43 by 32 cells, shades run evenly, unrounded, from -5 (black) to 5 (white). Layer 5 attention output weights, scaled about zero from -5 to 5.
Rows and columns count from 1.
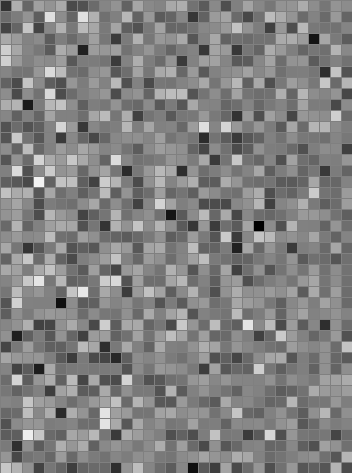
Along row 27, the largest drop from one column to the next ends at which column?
9
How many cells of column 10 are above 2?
7
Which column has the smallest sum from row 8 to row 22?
20
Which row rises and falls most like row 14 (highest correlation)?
41
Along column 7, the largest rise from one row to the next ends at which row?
27
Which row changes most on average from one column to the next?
30
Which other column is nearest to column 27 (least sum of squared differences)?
13
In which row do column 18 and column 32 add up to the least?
43
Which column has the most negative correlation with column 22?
1
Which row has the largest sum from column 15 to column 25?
12
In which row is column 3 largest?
40
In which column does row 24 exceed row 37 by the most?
19
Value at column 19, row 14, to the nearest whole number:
-2
